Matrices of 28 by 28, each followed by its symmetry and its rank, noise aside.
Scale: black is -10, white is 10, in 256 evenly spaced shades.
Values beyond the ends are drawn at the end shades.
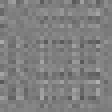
antisymmetric, rank two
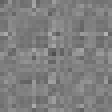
symmetric, rank three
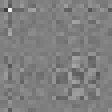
no symmetry, rank three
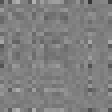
no symmetry, rank two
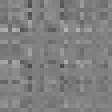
antisymmetric, rank two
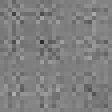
symmetric, rank three
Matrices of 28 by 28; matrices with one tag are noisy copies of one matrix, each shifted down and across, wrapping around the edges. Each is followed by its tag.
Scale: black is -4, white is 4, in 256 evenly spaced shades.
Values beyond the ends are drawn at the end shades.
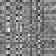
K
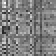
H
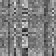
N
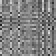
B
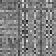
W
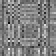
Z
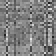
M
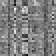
N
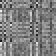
Z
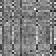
M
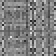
W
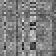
N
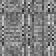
Z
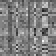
N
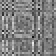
Z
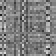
K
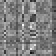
N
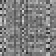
K
